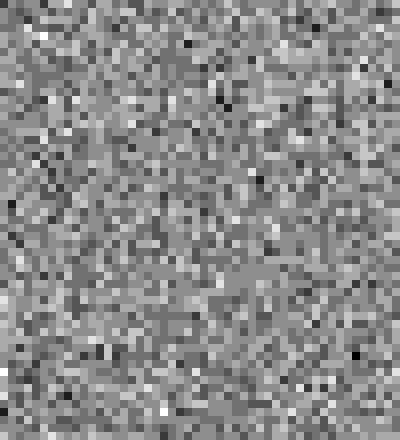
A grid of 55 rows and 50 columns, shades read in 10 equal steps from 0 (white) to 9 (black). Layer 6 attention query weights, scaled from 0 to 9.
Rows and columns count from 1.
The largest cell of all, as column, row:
45, 45
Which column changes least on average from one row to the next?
32
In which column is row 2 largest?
48
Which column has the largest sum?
26
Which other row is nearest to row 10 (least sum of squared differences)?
35
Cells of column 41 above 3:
32
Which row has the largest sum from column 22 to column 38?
9
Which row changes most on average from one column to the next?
13
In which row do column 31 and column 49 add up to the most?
11
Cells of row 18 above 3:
38
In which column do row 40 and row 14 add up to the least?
40
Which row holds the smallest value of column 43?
27
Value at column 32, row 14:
2
